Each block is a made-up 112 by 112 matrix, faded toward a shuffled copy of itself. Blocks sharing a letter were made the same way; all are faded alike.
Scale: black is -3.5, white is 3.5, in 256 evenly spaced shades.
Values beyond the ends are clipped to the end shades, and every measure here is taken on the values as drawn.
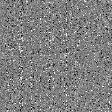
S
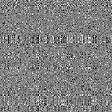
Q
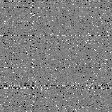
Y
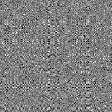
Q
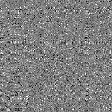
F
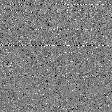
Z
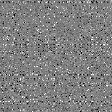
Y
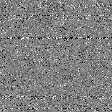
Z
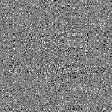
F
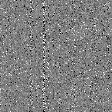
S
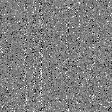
S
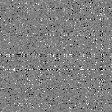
Y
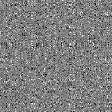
F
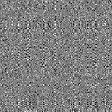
Q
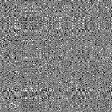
Q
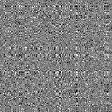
Q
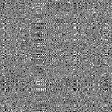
Q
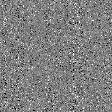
S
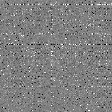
Y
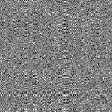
Q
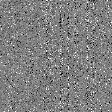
S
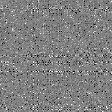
Y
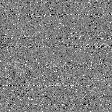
Z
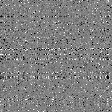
Y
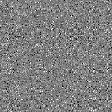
F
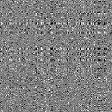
Q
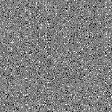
F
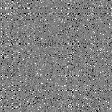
Y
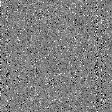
S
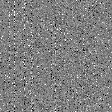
S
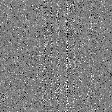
S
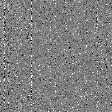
S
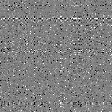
Y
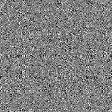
F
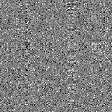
F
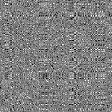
Q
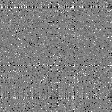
Y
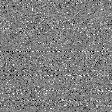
Z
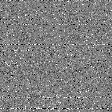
Z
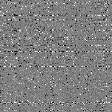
Y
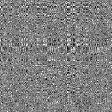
Q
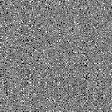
F
